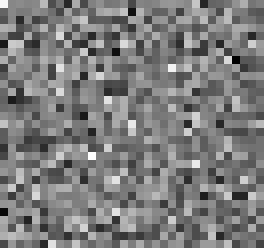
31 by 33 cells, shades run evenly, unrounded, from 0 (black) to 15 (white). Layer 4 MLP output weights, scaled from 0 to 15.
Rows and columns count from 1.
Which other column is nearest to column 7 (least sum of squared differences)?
20
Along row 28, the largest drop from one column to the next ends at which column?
15
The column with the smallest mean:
23
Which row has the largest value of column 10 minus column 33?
31
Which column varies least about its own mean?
21
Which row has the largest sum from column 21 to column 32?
9
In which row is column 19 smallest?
3
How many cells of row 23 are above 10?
5
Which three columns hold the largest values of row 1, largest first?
1, 25, 6
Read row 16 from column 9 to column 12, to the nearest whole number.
10 7 7 9
